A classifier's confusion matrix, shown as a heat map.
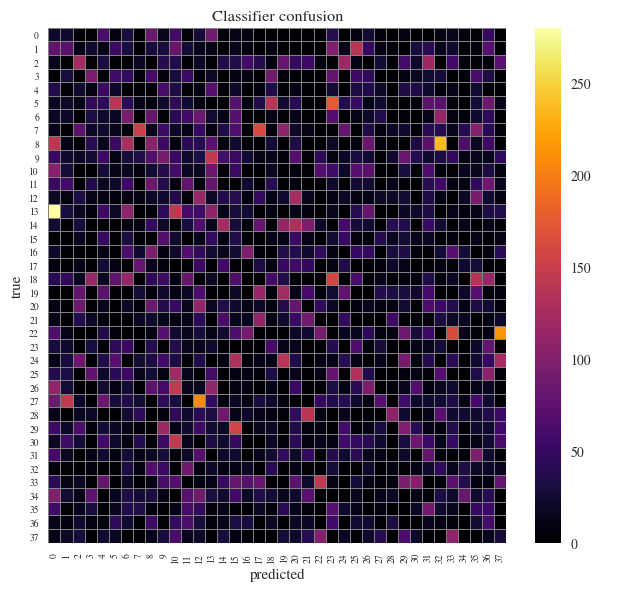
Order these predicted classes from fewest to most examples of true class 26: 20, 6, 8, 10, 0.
6, 20, 8, 0, 10
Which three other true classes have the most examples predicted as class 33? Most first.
22, 37, 16
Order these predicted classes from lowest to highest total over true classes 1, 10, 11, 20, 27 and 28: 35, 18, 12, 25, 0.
18, 35, 25, 0, 12
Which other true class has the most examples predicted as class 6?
8
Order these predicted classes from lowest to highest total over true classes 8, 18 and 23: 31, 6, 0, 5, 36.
31, 5, 0, 36, 6
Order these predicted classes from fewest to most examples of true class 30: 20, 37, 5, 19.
19, 5, 20, 37
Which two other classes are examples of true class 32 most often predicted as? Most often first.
11, 8
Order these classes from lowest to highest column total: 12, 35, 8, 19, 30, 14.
30, 14, 19, 35, 8, 12
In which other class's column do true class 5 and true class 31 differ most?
23
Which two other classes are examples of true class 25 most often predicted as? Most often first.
10, 36
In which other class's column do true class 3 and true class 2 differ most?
24
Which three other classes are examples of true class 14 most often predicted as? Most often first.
20, 19, 21
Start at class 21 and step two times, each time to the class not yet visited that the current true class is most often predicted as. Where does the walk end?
7
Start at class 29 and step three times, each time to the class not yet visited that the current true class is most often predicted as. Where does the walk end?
13
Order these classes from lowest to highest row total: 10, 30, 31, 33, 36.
36, 31, 10, 30, 33
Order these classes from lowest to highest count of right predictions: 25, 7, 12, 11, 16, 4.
4, 11, 16, 12, 25, 7
